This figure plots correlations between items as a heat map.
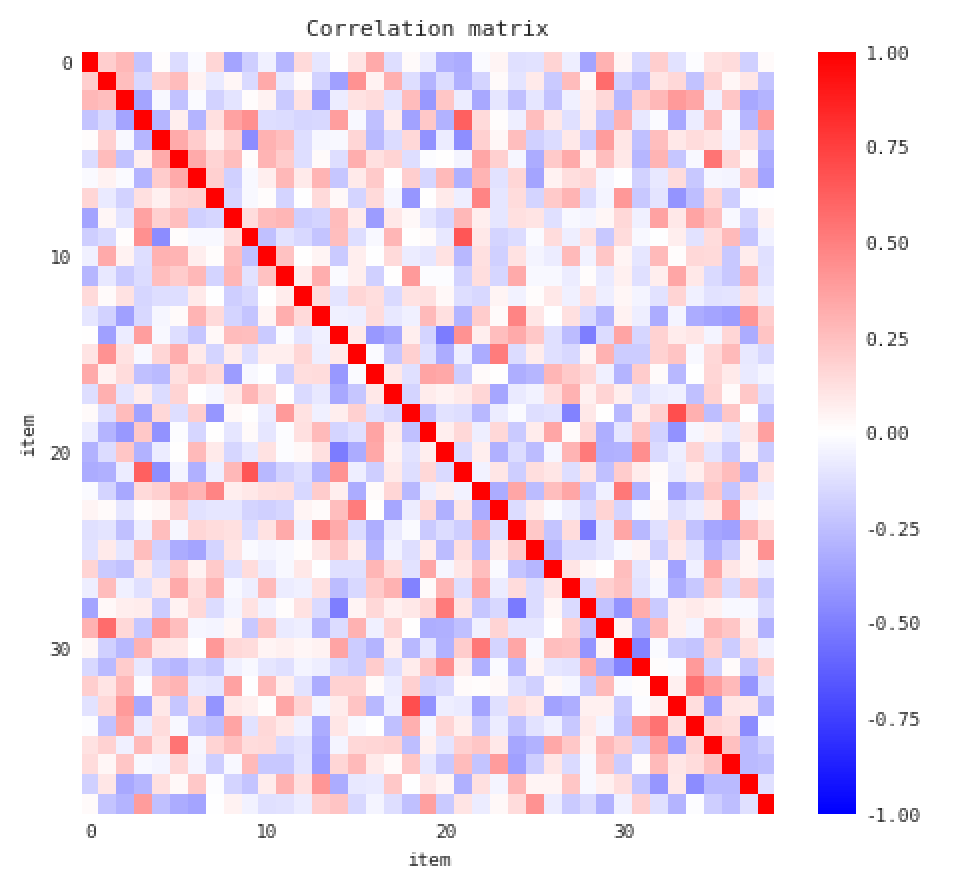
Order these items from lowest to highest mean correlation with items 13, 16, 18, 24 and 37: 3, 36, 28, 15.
3, 36, 28, 15
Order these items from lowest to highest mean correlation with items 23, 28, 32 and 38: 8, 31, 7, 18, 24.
24, 7, 18, 8, 31
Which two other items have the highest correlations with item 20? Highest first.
28, 31
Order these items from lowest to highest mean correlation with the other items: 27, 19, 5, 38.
38, 19, 27, 5
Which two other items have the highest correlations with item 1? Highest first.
29, 15
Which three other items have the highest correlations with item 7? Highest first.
22, 30, 27
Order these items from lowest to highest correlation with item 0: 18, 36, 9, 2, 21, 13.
21, 9, 13, 18, 36, 2
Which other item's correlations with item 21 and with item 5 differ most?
4
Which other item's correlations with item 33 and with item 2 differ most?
11
